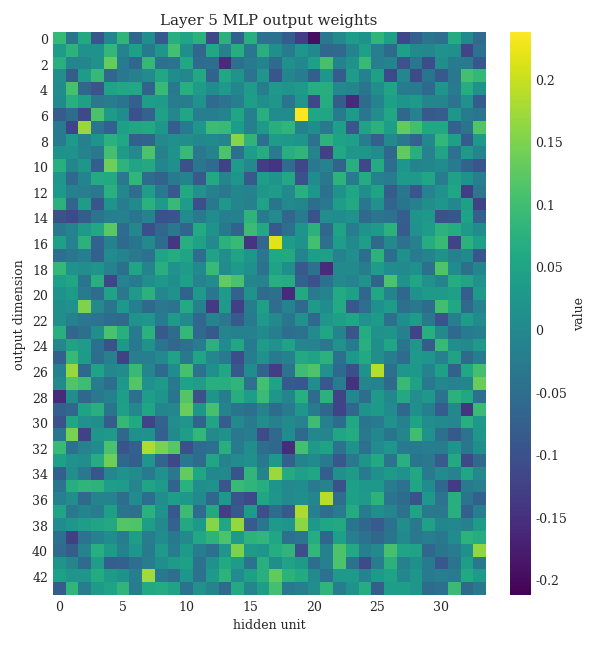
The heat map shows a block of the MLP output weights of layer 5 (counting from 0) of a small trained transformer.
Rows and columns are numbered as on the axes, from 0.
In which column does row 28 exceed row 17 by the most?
16
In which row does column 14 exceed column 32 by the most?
8
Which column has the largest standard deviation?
19
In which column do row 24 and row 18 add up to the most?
30
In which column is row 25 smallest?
5
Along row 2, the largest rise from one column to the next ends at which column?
7
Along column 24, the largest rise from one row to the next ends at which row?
11
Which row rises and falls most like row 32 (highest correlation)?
20
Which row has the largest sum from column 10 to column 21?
38
